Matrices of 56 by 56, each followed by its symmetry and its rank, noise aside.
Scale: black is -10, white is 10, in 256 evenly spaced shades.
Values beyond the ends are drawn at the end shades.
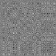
symmetric, rank four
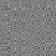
no symmetry, rank two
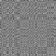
symmetric, rank three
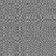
antisymmetric, rank two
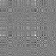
symmetric, rank two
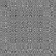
symmetric, rank four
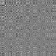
symmetric, rank three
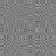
antisymmetric, rank two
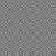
symmetric, rank two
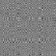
no symmetry, rank two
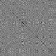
symmetric, rank four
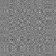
antisymmetric, rank four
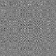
antisymmetric, rank four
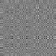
no symmetry, rank two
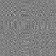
symmetric, rank three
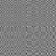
antisymmetric, rank two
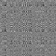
no symmetry, rank three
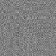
antisymmetric, rank four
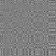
antisymmetric, rank two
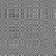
no symmetry, rank two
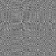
no symmetry, rank two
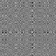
symmetric, rank two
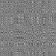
antisymmetric, rank four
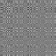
no symmetry, rank two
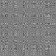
antisymmetric, rank two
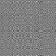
no symmetry, rank four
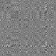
symmetric, rank four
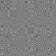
symmetric, rank four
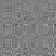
no symmetry, rank three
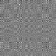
no symmetry, rank two
